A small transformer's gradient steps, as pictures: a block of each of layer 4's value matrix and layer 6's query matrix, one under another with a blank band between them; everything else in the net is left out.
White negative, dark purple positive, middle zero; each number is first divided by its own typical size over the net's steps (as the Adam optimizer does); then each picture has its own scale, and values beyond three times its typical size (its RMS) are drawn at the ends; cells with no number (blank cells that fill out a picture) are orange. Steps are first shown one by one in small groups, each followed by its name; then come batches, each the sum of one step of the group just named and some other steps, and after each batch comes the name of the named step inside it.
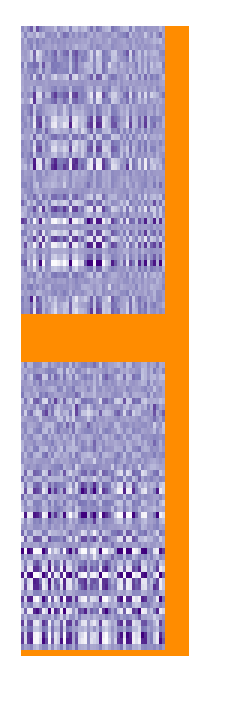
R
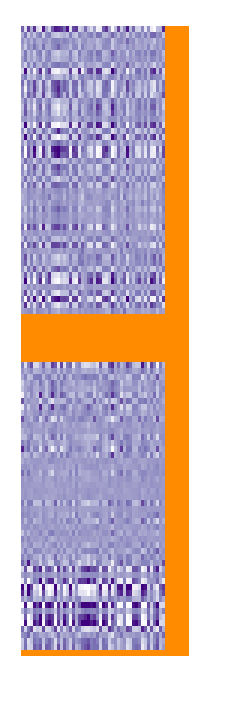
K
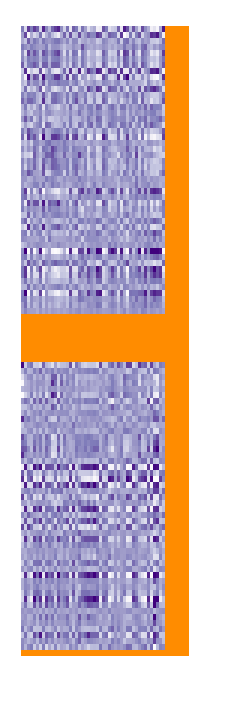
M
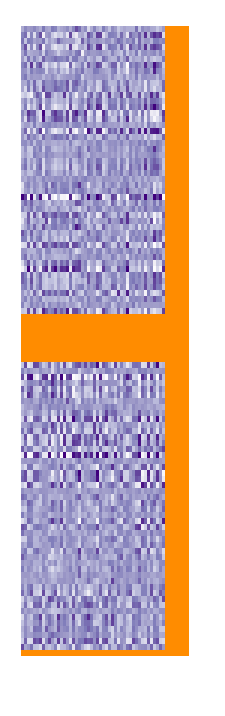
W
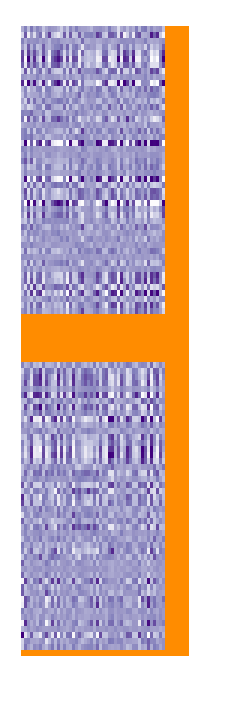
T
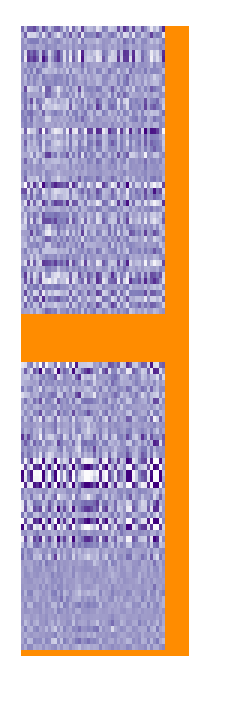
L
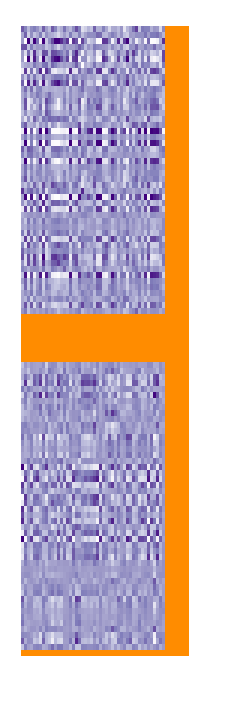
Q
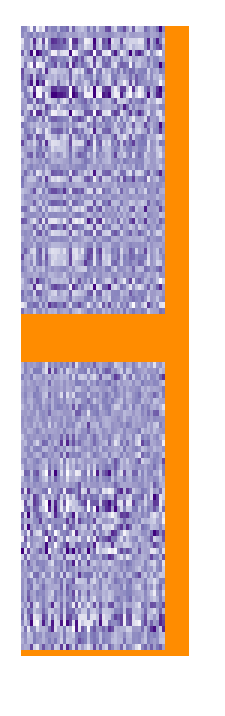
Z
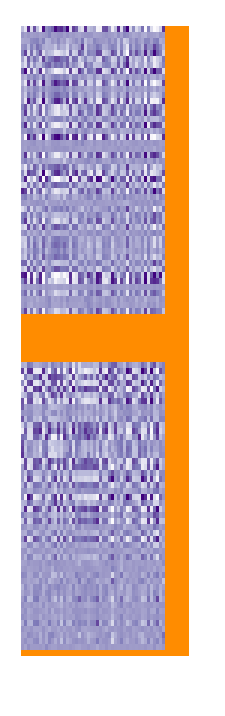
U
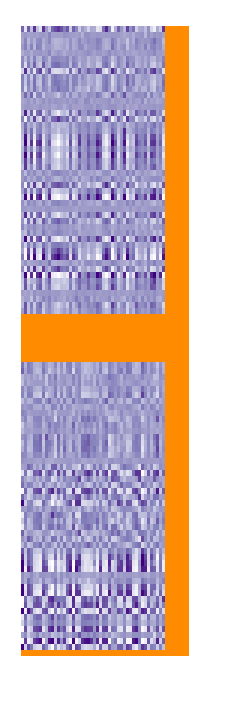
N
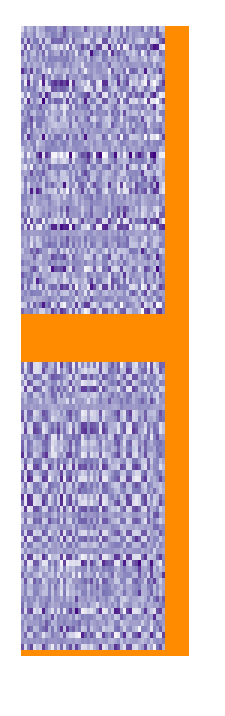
U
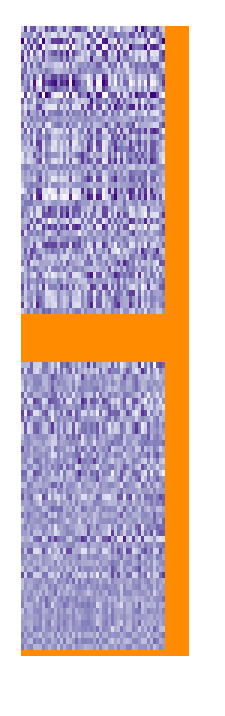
W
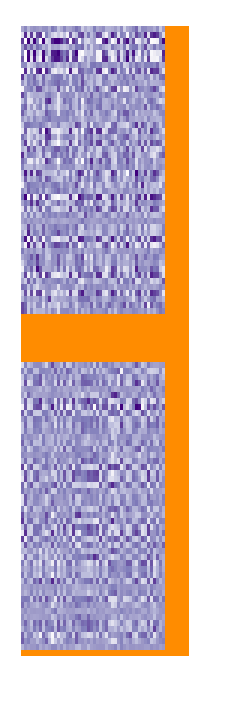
Q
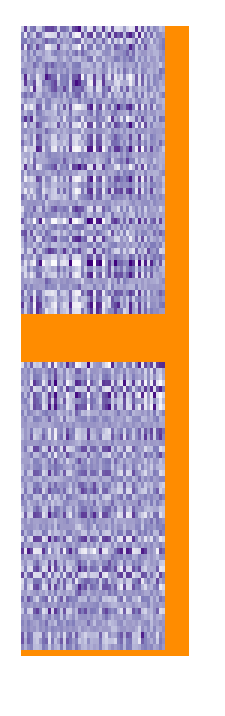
R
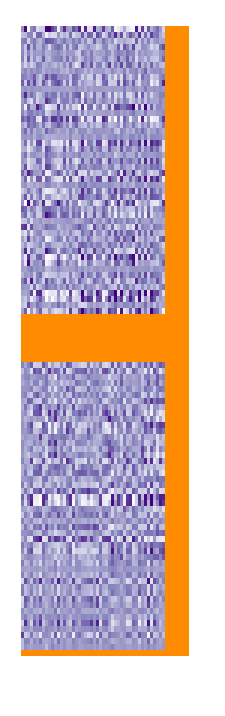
T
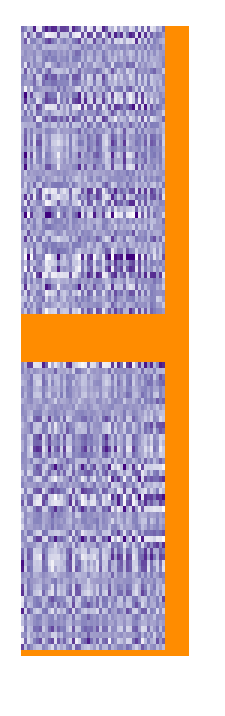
N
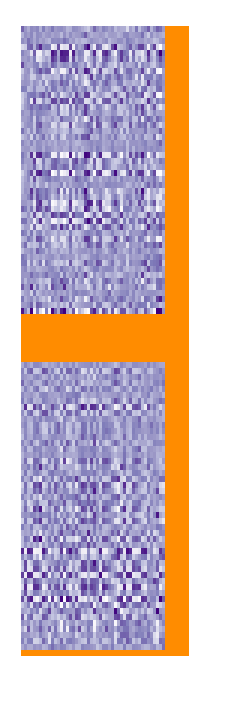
R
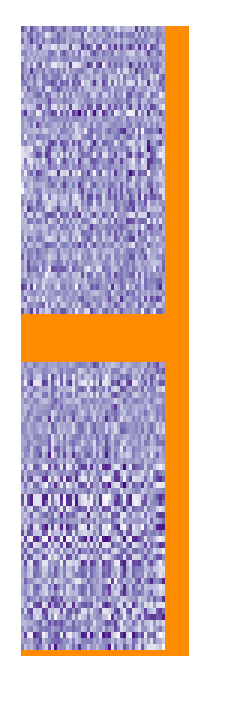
W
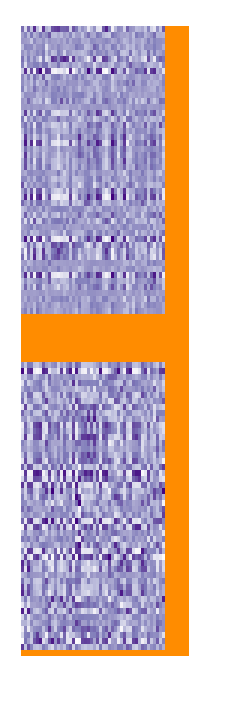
N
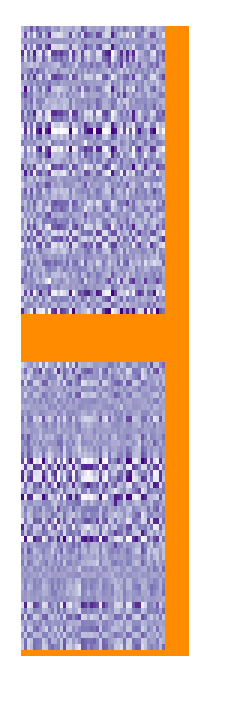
L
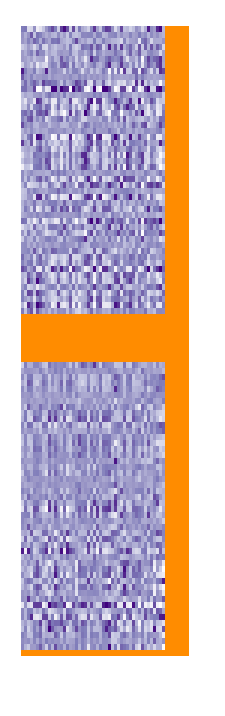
Z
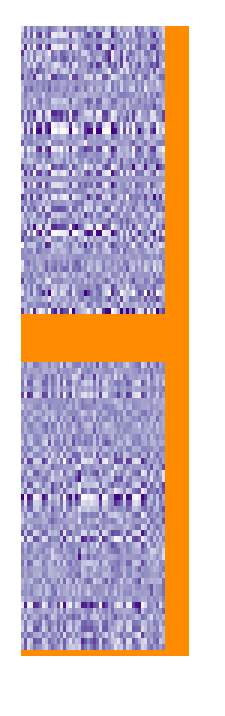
W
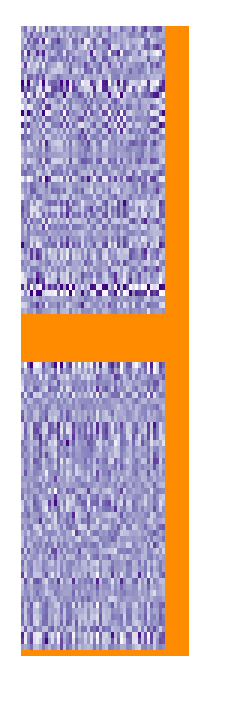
Z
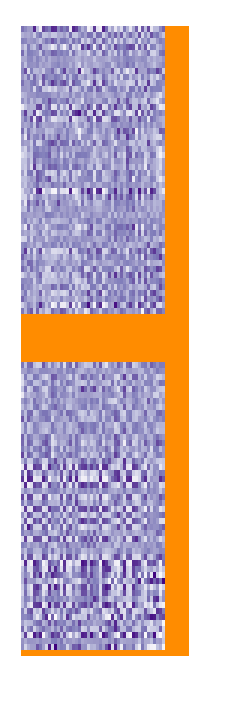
M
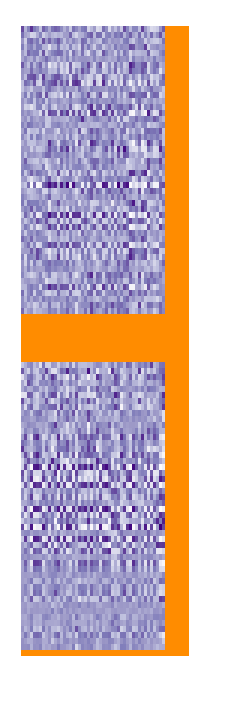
L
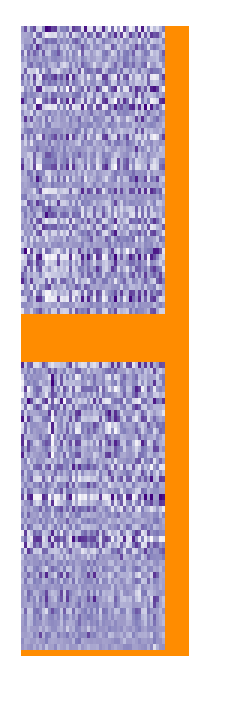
M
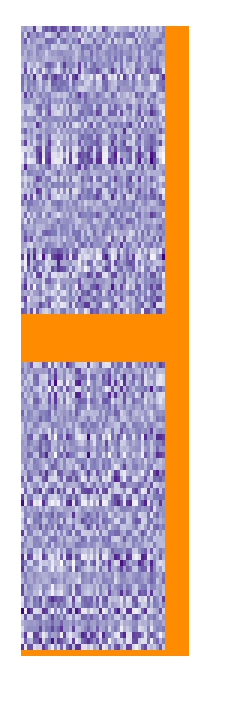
N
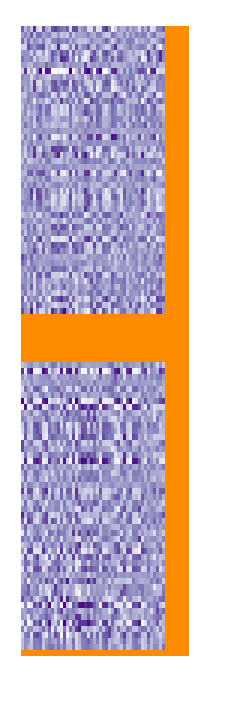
K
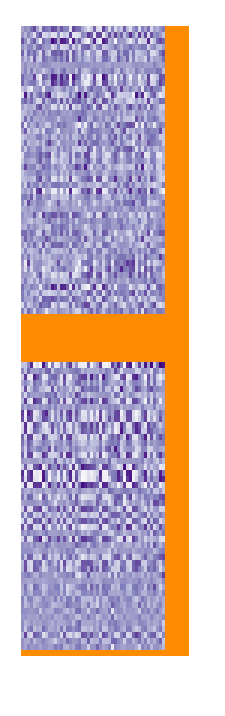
L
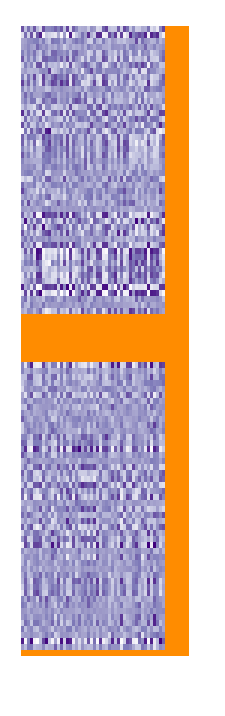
M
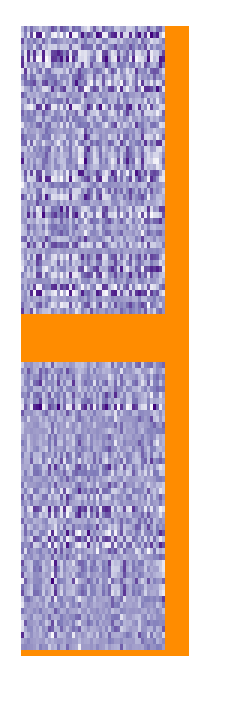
T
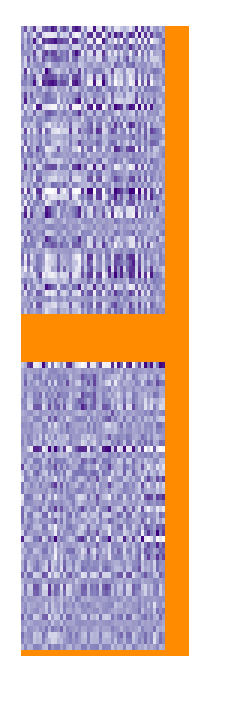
Q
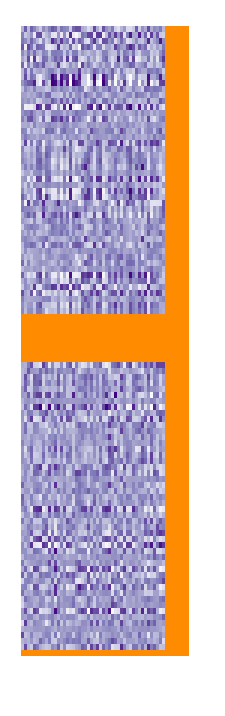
T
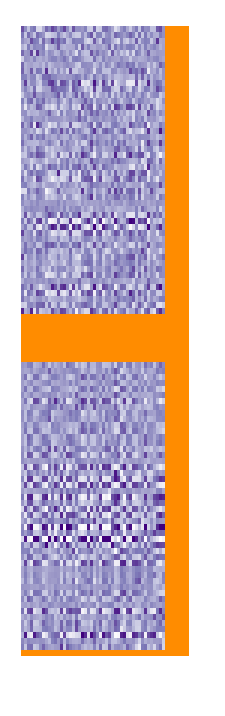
Z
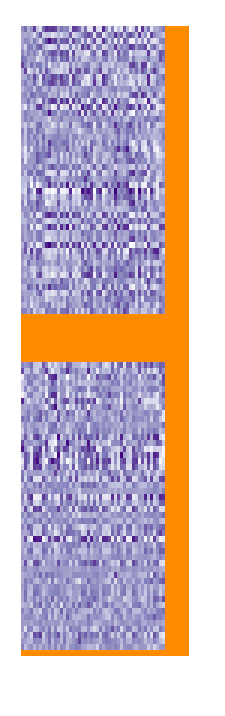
M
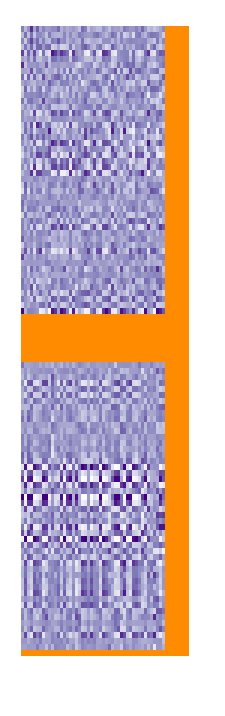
M
